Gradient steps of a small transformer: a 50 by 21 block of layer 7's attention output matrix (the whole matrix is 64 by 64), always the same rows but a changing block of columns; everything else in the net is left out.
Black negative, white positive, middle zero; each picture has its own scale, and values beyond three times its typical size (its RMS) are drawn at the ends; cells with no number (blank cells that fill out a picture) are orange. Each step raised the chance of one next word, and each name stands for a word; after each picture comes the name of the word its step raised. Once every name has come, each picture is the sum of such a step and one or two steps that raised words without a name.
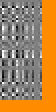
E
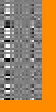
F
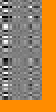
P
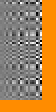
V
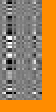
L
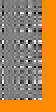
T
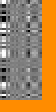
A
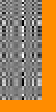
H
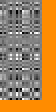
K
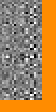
L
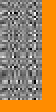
T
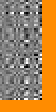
T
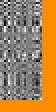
H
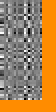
F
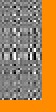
K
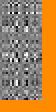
H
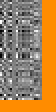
H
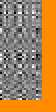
F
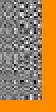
P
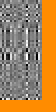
A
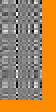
A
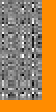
L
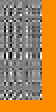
E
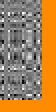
T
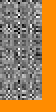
A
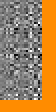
F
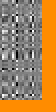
A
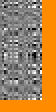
V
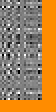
L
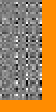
V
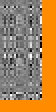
L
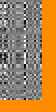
V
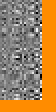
K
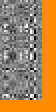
A
